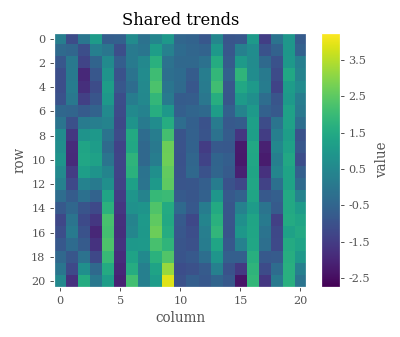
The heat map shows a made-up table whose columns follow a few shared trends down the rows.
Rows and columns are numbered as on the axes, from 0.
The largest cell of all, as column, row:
9, 20
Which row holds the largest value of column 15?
3
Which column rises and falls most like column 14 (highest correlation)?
11
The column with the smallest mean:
5
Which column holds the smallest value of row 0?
17
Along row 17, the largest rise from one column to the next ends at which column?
4
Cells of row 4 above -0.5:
14
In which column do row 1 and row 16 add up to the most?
8
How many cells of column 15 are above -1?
14
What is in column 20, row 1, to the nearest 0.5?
-0.5
